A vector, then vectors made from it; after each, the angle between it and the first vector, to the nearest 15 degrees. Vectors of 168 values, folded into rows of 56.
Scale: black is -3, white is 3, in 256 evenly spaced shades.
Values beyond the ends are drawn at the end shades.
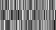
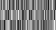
165 degrees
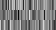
45 degrees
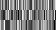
15 degrees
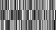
15 degrees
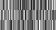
105 degrees
